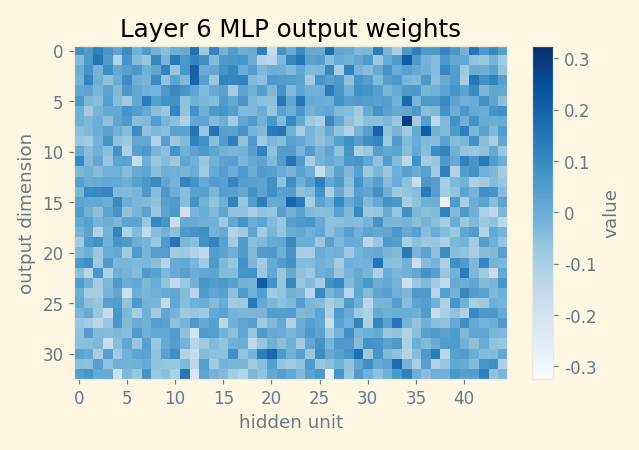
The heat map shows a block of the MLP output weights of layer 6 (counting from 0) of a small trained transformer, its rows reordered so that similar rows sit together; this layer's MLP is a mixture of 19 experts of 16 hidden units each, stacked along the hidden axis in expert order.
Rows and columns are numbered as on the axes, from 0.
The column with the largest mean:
22
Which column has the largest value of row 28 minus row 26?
37
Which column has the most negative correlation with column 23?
20
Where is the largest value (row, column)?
7, 34
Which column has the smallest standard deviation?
32
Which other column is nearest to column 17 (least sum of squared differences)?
8
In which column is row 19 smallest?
30
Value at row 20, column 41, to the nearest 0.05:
-0.1
